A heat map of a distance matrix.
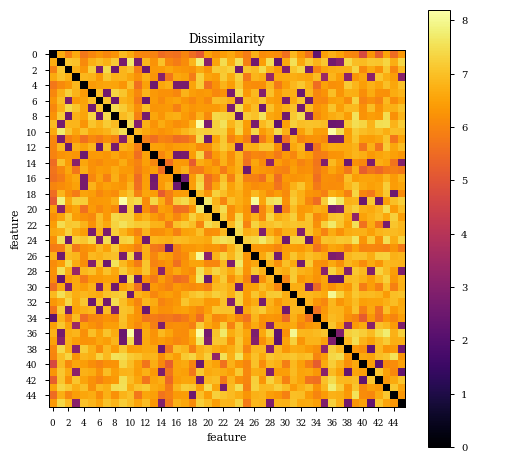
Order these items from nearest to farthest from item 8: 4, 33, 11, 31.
33, 11, 4, 31
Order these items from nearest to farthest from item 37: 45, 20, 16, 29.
29, 20, 16, 45
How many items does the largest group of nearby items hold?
8
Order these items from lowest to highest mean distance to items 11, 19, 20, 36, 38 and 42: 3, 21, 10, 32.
3, 32, 21, 10
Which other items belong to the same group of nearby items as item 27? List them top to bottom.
5, 7, 23, 32
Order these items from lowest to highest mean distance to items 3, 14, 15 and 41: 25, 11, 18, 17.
25, 18, 11, 17
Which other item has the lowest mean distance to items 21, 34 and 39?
0
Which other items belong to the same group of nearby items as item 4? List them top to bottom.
13, 16, 17
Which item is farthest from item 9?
19
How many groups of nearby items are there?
12
